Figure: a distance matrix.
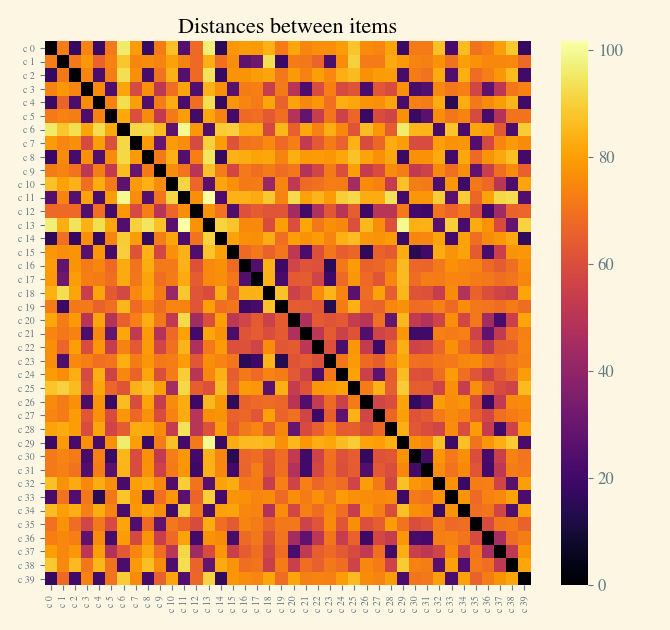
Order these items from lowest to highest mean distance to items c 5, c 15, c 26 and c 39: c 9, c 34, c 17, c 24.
c 9, c 24, c 17, c 34
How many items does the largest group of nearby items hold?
9
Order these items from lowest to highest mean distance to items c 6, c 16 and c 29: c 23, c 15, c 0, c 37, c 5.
c 23, c 0, c 37, c 5, c 15
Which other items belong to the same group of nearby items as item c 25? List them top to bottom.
c 18
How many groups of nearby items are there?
8
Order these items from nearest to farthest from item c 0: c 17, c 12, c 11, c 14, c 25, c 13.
c 14, c 11, c 12, c 17, c 25, c 13
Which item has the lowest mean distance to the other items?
c 12
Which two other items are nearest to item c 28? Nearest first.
c 37, c 20
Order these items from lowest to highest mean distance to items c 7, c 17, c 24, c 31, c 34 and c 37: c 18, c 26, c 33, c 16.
c 26, c 16, c 18, c 33
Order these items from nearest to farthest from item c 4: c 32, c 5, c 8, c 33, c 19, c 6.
c 33, c 8, c 19, c 5, c 32, c 6
